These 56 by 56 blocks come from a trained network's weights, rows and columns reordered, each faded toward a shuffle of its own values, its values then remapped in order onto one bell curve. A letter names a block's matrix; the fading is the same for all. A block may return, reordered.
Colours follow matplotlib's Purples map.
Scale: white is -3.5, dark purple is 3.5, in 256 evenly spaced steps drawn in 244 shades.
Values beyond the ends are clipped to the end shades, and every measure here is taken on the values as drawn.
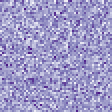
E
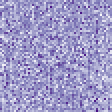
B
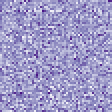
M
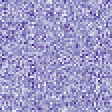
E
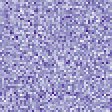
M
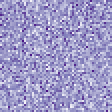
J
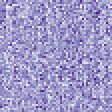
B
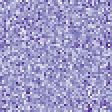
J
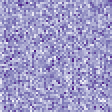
B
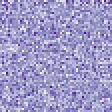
M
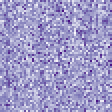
B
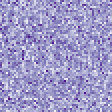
M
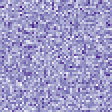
M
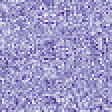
M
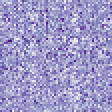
B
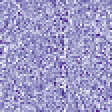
J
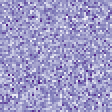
M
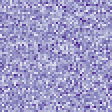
M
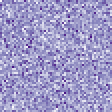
J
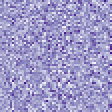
E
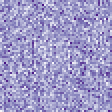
B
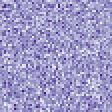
E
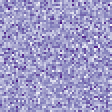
E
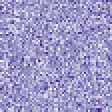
E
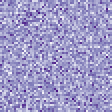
J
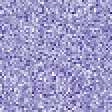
M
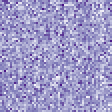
B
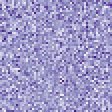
J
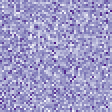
J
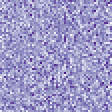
J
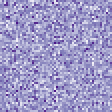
J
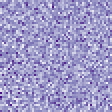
M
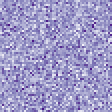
E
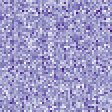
B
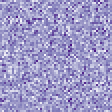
M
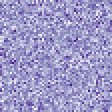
M
